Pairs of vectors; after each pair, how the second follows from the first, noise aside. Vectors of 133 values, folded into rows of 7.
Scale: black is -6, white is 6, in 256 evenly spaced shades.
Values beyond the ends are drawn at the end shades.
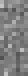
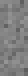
reversed, negated, shrunk.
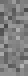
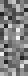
scaled up.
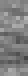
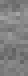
reversed, negated, shrunk.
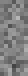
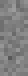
reversed, negated, shrunk.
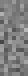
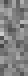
shuffled.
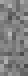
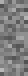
shuffled.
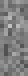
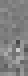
reversed, partly zeroed.
